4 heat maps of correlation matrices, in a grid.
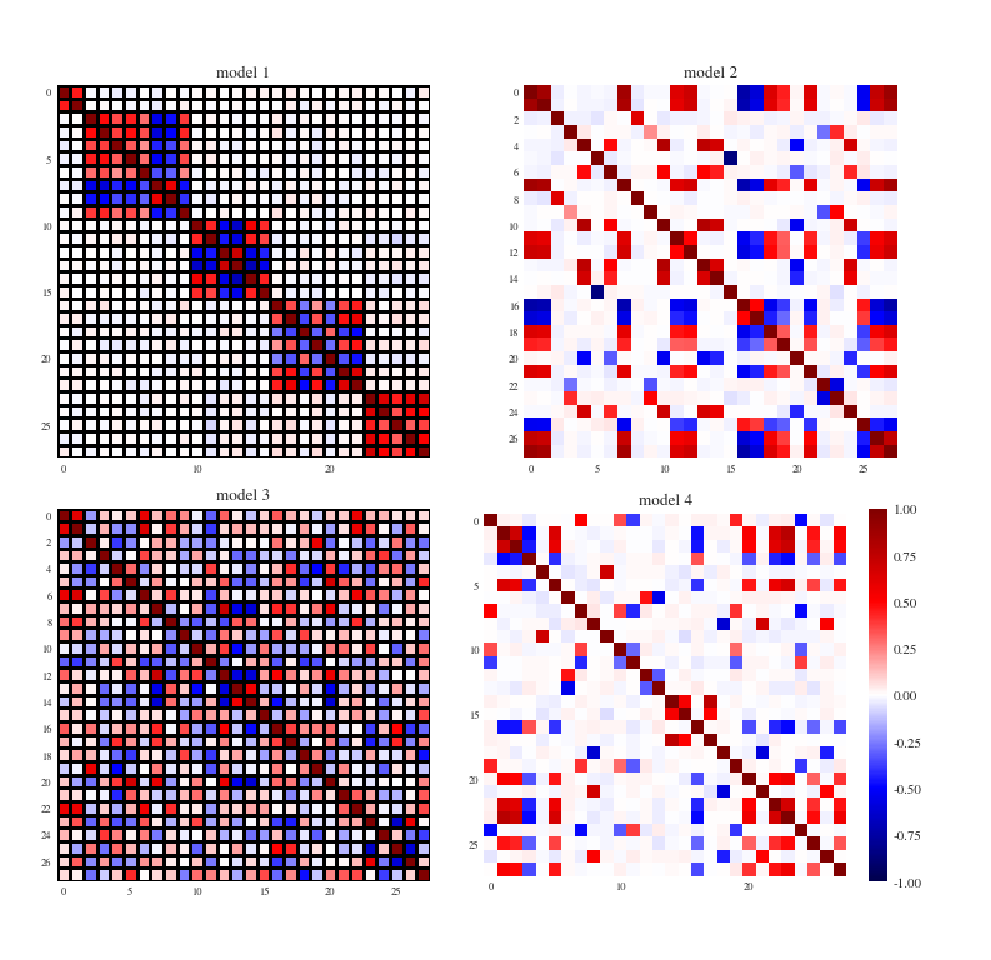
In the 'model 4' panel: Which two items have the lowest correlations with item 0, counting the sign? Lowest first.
24, 11
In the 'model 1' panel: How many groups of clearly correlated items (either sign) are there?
5
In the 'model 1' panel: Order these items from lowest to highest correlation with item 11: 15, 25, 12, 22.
12, 25, 22, 15
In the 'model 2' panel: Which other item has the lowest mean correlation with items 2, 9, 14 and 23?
22
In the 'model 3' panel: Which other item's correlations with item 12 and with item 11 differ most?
7
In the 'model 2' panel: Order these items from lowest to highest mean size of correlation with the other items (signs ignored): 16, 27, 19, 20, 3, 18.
3, 20, 19, 18, 16, 27
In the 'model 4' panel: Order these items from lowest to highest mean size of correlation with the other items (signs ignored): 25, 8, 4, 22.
4, 8, 25, 22
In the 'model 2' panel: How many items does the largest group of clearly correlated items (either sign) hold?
13
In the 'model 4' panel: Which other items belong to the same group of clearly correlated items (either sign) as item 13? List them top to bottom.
6, 12
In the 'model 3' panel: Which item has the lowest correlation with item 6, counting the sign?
11
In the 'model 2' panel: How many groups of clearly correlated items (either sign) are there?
5
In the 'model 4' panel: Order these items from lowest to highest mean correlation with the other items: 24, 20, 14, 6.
24, 6, 14, 20
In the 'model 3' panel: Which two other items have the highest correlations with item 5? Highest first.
20, 27
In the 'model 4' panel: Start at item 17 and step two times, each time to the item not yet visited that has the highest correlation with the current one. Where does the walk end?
15
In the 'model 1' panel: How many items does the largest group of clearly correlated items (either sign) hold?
8
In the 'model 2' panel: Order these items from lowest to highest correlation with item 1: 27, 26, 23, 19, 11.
23, 19, 11, 26, 27
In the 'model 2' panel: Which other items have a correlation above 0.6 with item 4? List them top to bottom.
10, 13, 14, 24
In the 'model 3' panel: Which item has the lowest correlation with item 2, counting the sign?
4
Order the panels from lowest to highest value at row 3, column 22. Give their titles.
model 4, model 2, model 1, model 3
